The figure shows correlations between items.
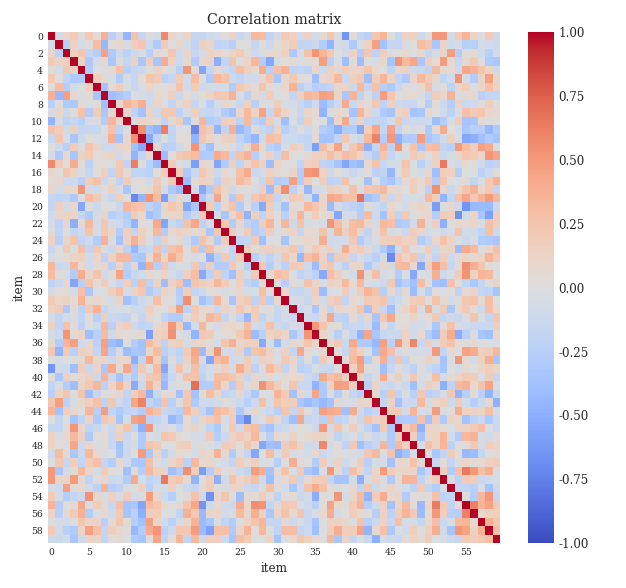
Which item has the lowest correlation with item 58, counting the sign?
21
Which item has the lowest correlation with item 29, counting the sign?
3
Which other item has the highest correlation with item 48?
36
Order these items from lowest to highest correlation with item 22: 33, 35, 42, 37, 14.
35, 42, 33, 14, 37
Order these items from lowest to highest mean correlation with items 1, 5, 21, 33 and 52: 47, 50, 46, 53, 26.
26, 46, 53, 47, 50
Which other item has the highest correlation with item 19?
41
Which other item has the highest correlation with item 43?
12
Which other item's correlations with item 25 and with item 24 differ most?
11
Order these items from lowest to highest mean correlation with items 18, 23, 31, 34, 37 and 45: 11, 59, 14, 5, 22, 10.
10, 11, 59, 5, 14, 22
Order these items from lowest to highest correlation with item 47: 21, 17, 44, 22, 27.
22, 44, 17, 21, 27
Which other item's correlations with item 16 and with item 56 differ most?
51
